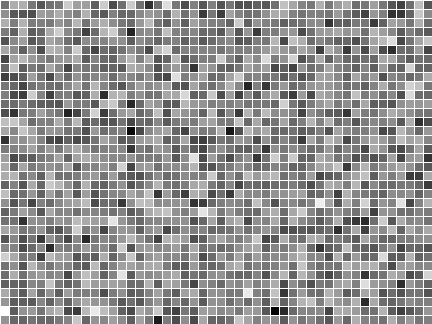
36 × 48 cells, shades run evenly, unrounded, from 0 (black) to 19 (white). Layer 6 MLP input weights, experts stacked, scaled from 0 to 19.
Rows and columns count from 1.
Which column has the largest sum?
17
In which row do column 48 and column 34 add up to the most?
31
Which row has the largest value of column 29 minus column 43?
27
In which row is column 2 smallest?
13
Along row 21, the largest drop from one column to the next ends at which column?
41
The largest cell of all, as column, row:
1, 35
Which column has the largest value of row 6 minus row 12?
19
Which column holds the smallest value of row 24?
42
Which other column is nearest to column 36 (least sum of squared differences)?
16
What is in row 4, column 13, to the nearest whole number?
15
